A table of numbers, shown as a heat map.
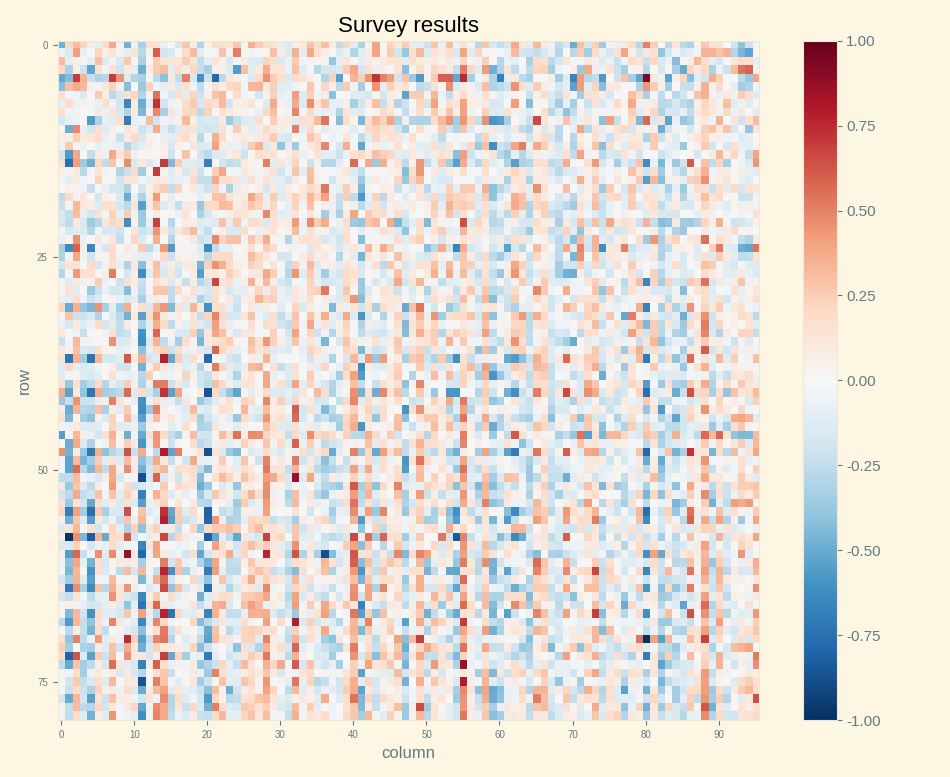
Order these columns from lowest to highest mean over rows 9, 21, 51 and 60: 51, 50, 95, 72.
50, 72, 95, 51
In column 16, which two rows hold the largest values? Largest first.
48, 41
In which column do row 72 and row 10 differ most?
14
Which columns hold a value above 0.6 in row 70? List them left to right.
9, 49, 88
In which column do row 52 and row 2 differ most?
40
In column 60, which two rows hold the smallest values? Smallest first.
4, 9
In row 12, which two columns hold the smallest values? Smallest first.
59, 41
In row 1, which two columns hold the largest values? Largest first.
13, 24
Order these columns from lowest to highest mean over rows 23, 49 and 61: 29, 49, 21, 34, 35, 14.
35, 29, 34, 14, 21, 49
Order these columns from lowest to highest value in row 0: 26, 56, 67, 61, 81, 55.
61, 67, 56, 55, 81, 26
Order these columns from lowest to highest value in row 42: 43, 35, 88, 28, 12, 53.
35, 12, 43, 88, 53, 28
